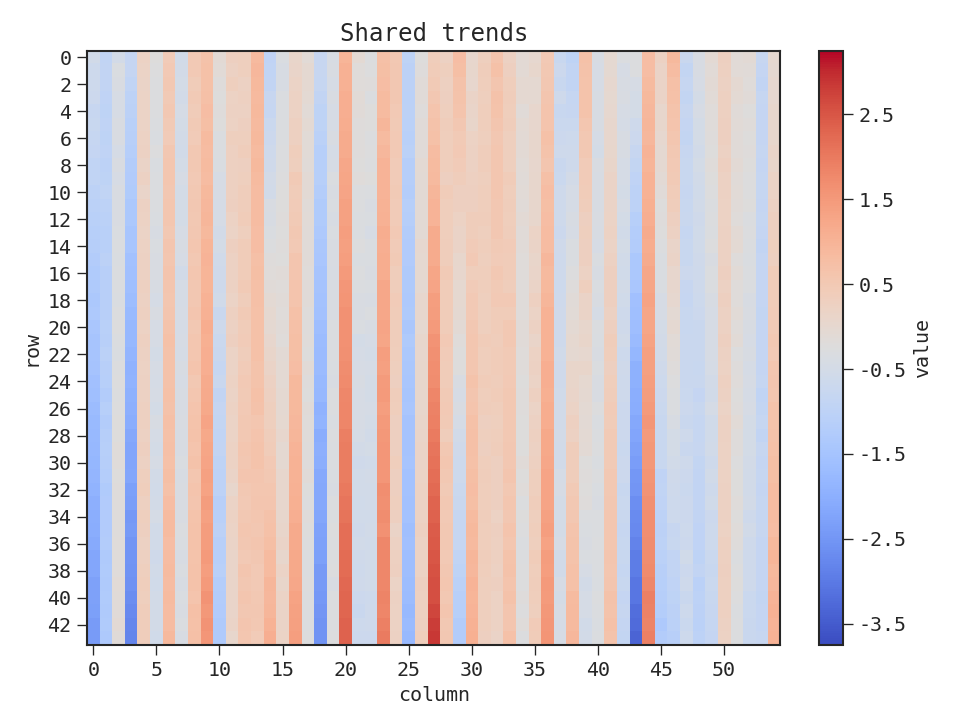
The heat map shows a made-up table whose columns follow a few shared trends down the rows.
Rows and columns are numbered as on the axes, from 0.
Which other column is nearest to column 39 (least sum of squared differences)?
46
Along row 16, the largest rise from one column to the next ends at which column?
44
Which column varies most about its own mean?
43
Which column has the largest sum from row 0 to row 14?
20
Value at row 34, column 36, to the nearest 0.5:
1.5
